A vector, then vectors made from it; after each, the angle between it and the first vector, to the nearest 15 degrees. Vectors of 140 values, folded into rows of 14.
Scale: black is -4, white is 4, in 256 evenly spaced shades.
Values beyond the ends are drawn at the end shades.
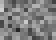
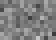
120 degrees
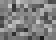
90 degrees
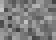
15 degrees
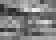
105 degrees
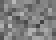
135 degrees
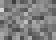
30 degrees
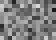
60 degrees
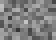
15 degrees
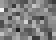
30 degrees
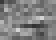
120 degrees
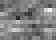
105 degrees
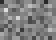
90 degrees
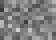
165 degrees
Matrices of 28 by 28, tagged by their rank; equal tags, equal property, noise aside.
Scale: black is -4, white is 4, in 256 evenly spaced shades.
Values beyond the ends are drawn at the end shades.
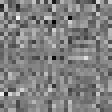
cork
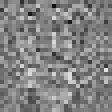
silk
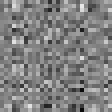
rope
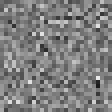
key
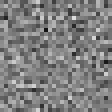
key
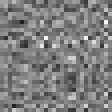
cork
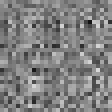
cork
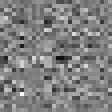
cork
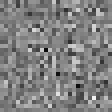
key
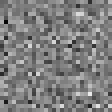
silk
